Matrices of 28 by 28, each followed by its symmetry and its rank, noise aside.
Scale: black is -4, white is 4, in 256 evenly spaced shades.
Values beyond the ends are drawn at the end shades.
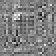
symmetric, rank three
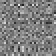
no symmetry, rank three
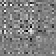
symmetric, rank three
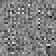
no symmetry, rank five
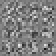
symmetric, rank three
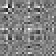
symmetric, rank three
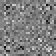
symmetric, rank five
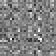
no symmetry, rank three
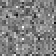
no symmetry, rank five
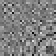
symmetric, rank four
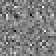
symmetric, rank five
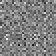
no symmetry, rank five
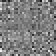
antisymmetric, rank four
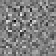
antisymmetric, rank four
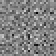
no symmetry, rank four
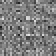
no symmetry, rank five
